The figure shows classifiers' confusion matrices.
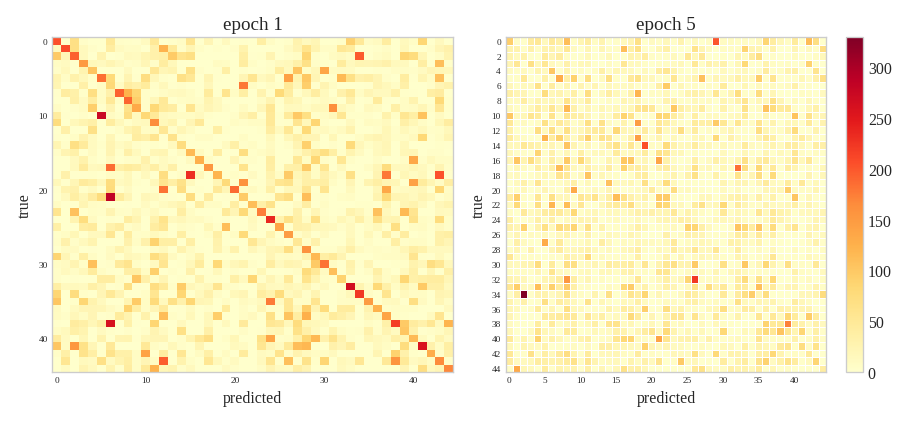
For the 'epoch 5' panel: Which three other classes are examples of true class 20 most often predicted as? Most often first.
9, 39, 23
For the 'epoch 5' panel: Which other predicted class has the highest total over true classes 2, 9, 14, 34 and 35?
19
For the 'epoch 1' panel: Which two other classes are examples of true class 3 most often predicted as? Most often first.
43, 28
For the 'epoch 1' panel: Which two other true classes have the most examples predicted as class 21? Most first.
6, 19
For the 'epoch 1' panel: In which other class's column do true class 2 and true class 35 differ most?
34
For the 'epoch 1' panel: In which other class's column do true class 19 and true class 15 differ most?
40
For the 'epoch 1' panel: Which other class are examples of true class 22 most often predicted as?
24
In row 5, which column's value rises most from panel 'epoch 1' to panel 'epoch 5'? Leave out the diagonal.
7
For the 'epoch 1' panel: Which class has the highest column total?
28
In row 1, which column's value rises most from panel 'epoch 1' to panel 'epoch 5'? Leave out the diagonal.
16
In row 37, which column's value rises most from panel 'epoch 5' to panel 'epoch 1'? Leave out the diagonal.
28
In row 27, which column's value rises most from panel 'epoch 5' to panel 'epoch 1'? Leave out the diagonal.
11
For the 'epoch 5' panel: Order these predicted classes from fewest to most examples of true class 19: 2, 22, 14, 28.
28, 2, 22, 14
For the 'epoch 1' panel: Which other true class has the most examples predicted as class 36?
23
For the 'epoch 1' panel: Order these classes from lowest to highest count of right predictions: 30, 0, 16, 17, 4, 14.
14, 4, 16, 17, 30, 0
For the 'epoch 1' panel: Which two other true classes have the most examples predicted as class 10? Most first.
42, 5
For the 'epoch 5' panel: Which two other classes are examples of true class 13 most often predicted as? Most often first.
18, 5
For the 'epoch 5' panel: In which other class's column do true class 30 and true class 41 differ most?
26
